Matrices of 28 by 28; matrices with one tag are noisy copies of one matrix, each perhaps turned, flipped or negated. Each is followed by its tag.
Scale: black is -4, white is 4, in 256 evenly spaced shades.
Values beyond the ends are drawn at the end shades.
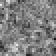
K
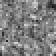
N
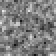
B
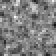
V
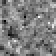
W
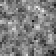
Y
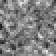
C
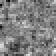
K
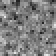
V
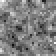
Y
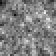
Y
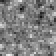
V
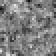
K
